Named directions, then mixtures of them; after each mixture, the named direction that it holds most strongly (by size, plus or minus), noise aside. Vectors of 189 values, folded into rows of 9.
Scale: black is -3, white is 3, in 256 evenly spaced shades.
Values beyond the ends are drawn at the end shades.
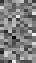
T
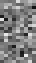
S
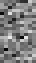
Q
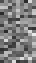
T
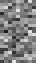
T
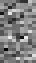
Q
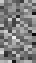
T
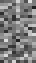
S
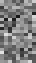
T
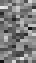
S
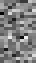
Q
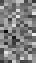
T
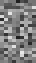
S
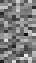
S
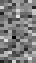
T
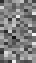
T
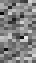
Q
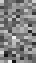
T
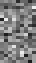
S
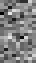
Q
